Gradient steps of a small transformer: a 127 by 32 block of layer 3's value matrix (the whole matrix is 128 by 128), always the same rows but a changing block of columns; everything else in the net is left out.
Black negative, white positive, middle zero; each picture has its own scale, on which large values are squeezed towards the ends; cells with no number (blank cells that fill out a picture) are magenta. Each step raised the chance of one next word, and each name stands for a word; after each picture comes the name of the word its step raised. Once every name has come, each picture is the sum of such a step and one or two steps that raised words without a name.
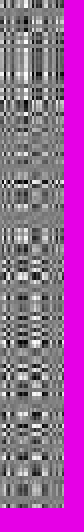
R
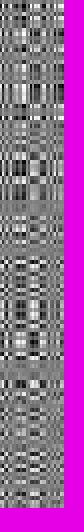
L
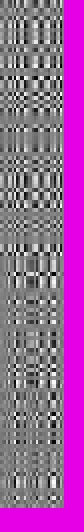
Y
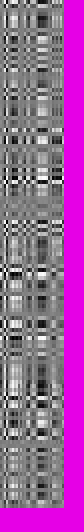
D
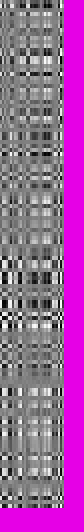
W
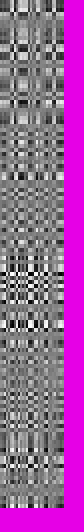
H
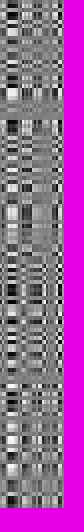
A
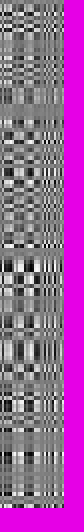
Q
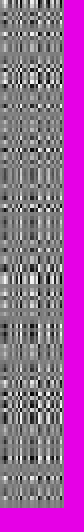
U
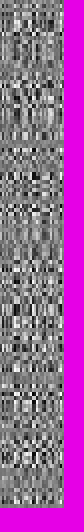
A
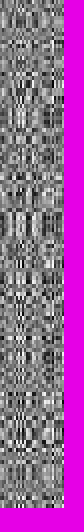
Q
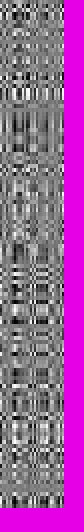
A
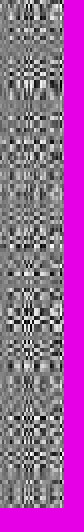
L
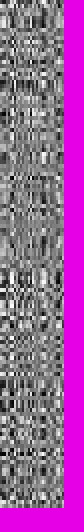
W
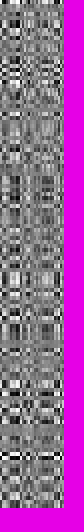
U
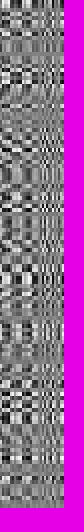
U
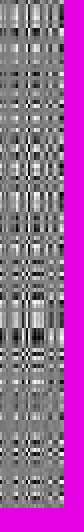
L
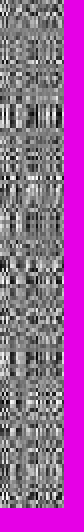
Q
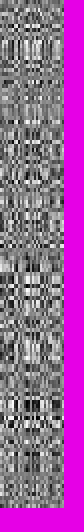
Q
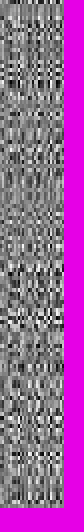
Y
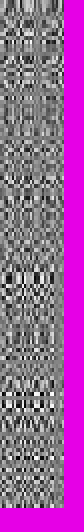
U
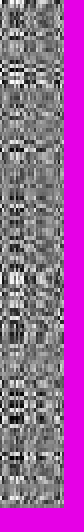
U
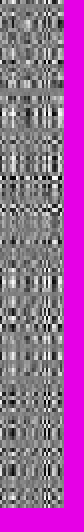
W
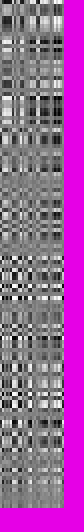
D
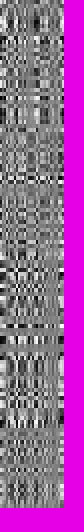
D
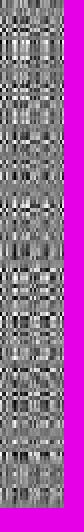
R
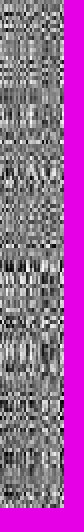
Q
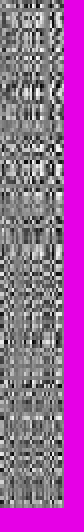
L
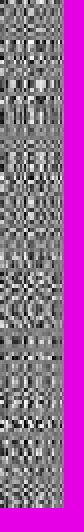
H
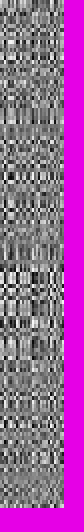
H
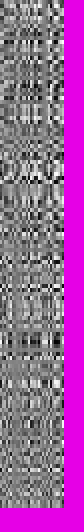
L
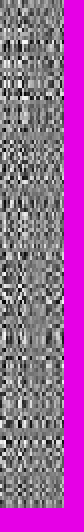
Y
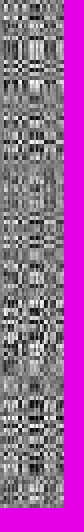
L
